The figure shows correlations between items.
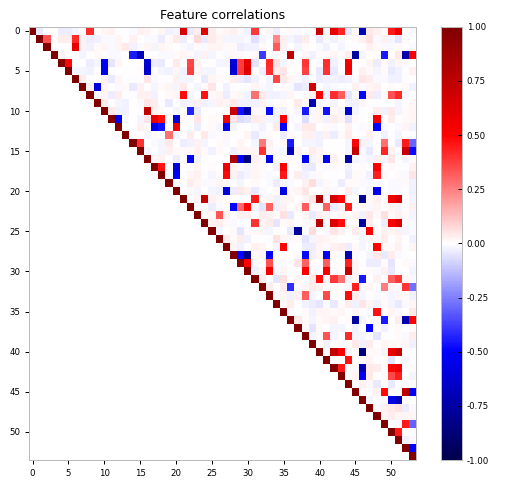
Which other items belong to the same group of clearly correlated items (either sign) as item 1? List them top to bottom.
2, 6, 34
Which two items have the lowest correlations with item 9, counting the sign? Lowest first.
39, 7
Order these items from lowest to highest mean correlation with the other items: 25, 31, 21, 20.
20, 25, 31, 21
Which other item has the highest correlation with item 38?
30
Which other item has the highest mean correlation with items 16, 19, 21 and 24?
40
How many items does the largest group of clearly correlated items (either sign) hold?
12
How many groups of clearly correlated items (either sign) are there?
9
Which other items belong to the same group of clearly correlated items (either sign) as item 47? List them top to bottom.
25, 37
